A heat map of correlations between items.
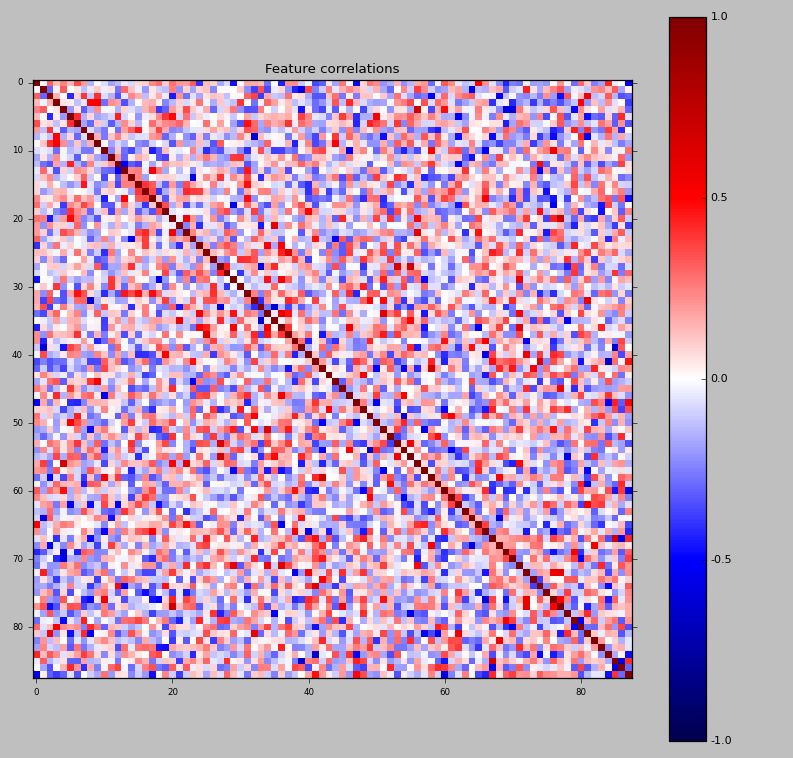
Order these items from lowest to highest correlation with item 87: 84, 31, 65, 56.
84, 65, 31, 56
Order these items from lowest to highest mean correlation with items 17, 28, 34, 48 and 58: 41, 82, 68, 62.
62, 82, 68, 41
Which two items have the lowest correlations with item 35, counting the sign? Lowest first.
33, 78
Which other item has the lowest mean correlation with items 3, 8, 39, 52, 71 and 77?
81
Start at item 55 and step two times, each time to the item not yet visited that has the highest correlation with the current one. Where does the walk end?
53
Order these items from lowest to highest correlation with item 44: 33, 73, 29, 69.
33, 29, 73, 69
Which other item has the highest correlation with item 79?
69
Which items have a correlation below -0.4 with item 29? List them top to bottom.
0, 18, 57
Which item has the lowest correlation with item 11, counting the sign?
64
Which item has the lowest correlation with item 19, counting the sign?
83
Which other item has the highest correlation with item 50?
5
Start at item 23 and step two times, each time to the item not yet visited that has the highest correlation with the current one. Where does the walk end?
74
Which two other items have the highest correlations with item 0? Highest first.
65, 84
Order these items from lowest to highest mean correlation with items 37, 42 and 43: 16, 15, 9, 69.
15, 16, 69, 9
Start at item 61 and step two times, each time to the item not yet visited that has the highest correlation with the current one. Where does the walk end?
32
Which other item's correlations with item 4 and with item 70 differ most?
56
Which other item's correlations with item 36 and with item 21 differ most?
24
